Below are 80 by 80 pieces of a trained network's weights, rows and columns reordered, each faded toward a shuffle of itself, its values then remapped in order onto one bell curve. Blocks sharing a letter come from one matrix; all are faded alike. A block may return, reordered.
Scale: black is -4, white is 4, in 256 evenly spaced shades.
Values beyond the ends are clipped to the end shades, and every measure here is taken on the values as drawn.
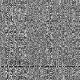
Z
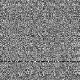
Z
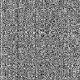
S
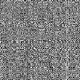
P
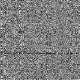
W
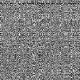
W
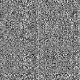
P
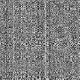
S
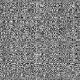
P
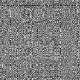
W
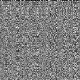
Z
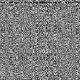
Z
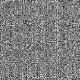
P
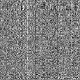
S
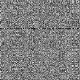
W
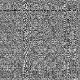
W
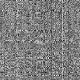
S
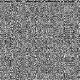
Z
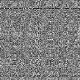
Z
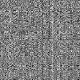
S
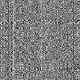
S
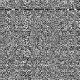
Z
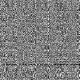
W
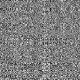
P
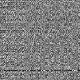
Z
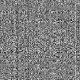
S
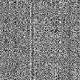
S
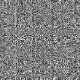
P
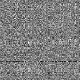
W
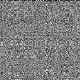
W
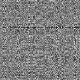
W
